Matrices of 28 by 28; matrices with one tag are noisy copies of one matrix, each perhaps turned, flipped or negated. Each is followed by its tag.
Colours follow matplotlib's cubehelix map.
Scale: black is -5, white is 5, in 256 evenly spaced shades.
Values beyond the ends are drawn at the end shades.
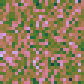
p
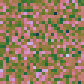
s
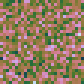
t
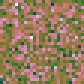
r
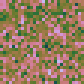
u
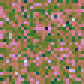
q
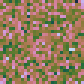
r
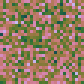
u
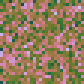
p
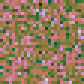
q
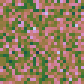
p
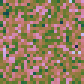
t
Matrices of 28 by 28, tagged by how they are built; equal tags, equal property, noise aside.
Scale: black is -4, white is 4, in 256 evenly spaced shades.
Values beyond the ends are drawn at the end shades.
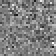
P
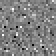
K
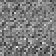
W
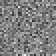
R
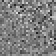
P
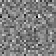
R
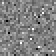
K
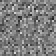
W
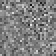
P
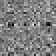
R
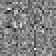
R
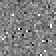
K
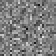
R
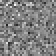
R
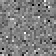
K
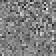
P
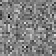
R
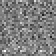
W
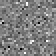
K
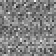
W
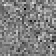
P
